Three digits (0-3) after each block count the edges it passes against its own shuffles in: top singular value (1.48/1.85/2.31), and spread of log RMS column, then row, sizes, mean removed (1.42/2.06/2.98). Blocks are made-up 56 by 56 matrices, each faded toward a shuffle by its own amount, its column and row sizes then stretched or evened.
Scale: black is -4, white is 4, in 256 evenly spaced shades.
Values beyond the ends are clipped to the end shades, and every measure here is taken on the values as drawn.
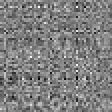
3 2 2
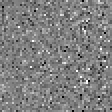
0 1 0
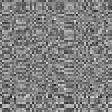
3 0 2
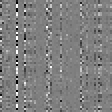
3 3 0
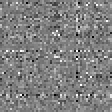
2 1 2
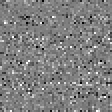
0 0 2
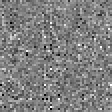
0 1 1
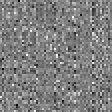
3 2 0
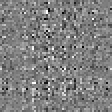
2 2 2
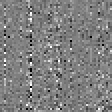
1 3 1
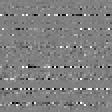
2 0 3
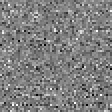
0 0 2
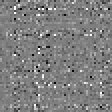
0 2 2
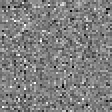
0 1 0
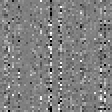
2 3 0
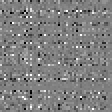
1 2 3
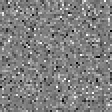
0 0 0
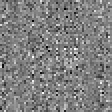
1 2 0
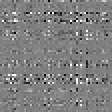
2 2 3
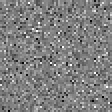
1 0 0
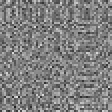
3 0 1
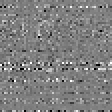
1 1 3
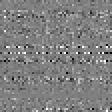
1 1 3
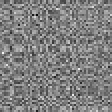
3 1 0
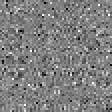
2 0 1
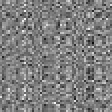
3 2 0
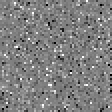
0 0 0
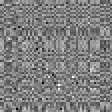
3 0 0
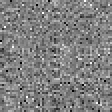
2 0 0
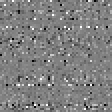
1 1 2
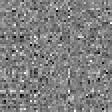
2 1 1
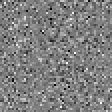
2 1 0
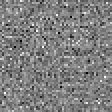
2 0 0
